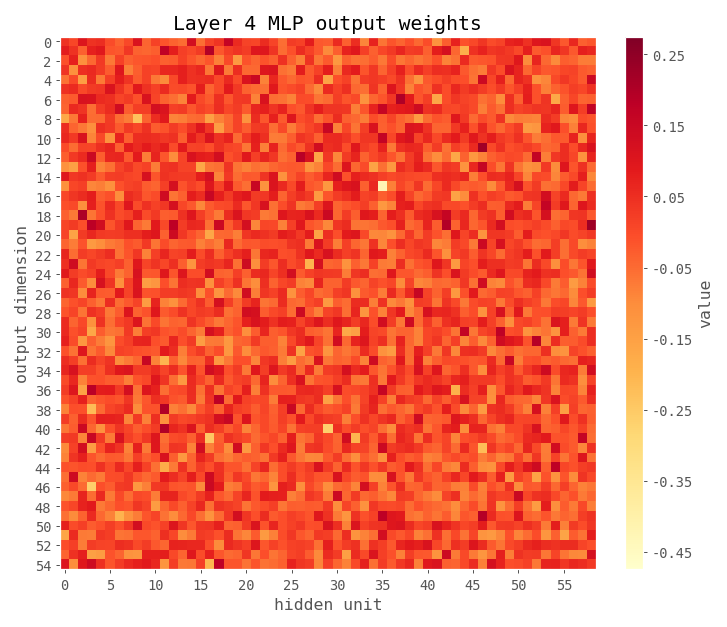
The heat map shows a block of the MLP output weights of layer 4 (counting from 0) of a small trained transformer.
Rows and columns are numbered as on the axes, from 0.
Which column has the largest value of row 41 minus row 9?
3
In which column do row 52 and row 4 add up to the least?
2
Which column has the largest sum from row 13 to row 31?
8
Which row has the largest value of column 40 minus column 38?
28
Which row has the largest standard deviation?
15
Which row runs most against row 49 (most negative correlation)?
34
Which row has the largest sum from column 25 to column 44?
18
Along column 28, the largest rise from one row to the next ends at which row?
21
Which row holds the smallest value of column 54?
6
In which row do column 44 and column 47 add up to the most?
30
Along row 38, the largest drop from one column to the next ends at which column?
12
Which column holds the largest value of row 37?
17
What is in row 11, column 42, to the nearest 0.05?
-0.05
